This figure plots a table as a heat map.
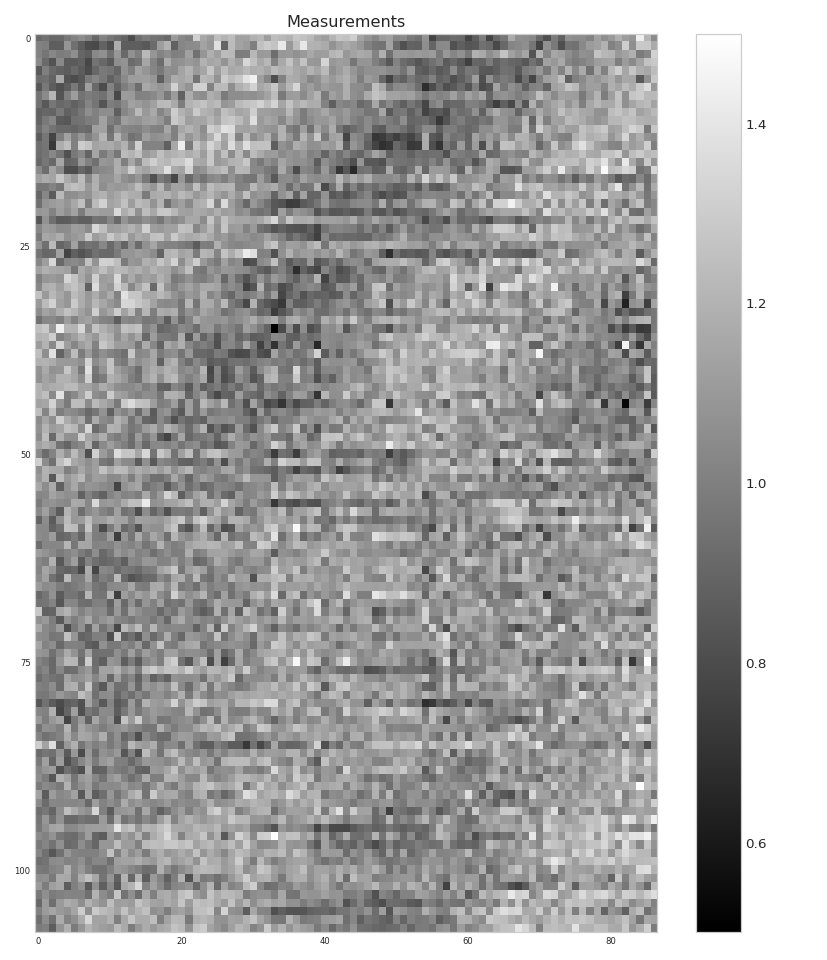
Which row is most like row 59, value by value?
75
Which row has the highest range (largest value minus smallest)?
35
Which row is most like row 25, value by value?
63
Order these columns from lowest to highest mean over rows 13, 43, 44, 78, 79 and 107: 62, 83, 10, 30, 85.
62, 83, 30, 10, 85
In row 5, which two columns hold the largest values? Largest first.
30, 29
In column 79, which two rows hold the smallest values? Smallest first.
44, 32
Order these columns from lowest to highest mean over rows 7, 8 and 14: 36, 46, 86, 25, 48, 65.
65, 46, 48, 36, 25, 86
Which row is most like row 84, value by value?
77
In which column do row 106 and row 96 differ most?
33
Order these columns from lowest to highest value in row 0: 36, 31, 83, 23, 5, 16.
16, 5, 83, 23, 31, 36
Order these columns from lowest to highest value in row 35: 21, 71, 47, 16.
47, 21, 16, 71
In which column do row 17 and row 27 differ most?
19
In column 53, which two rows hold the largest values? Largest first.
45, 85
